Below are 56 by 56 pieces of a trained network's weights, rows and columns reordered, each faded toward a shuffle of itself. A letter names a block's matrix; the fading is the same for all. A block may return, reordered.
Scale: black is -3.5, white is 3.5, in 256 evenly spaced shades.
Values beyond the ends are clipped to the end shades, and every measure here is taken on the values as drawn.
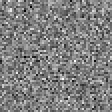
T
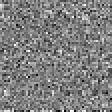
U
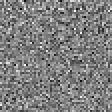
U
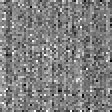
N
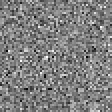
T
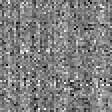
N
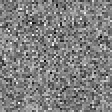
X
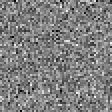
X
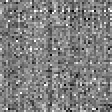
N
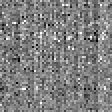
N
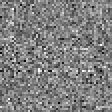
U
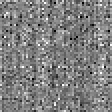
N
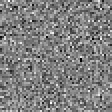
T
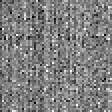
N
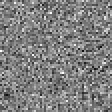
T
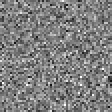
U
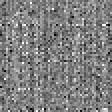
N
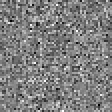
X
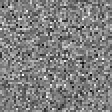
T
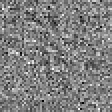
T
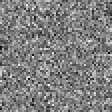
X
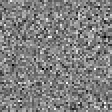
U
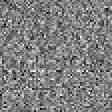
U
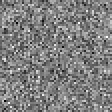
T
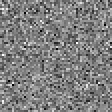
T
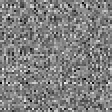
U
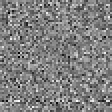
U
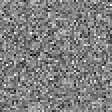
X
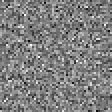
T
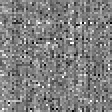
N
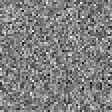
X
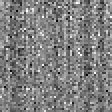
N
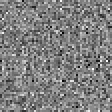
U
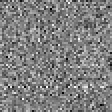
U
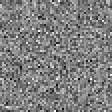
T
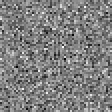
X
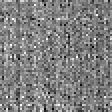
N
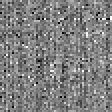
N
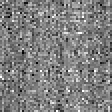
N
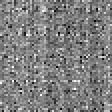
N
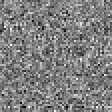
U
